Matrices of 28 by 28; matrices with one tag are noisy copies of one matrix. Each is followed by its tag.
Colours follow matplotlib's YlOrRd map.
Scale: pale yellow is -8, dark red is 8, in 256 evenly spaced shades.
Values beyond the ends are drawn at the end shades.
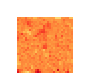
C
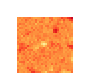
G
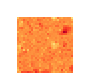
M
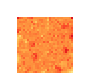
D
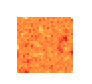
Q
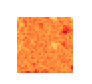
M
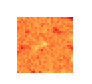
G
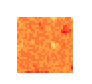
M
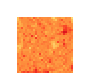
M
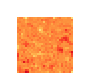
Q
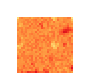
M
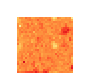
M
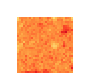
M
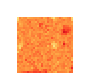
M
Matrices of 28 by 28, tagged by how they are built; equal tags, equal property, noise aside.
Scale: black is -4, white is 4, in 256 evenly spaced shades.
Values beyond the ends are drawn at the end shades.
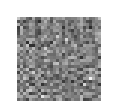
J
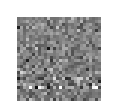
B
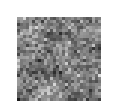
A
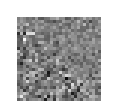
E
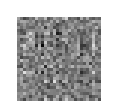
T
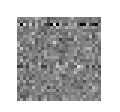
B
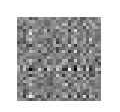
T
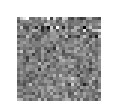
B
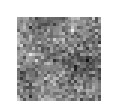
A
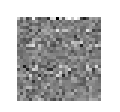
B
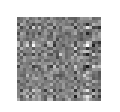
T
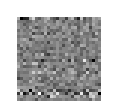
B
